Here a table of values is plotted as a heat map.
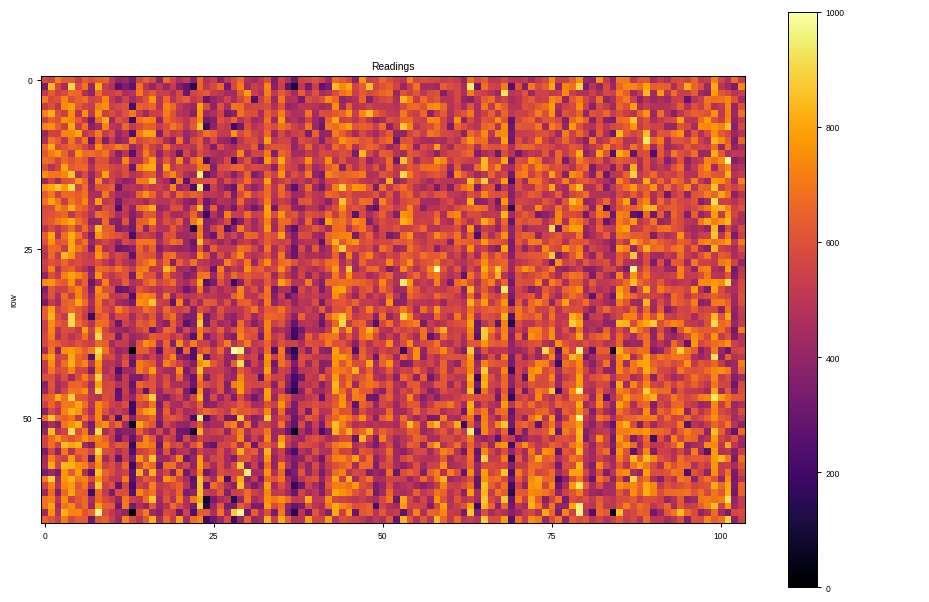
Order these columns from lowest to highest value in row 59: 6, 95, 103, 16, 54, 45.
54, 103, 16, 95, 6, 45
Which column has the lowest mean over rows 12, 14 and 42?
69
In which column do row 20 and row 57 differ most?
88
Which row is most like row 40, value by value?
64
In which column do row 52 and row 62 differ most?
22
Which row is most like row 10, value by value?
34
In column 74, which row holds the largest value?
40
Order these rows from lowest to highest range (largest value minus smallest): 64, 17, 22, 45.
17, 45, 22, 64
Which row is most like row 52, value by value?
1
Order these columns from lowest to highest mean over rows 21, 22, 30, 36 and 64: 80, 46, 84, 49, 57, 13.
13, 84, 49, 80, 57, 46
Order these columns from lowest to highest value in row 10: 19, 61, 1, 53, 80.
80, 19, 61, 53, 1
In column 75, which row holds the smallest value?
27
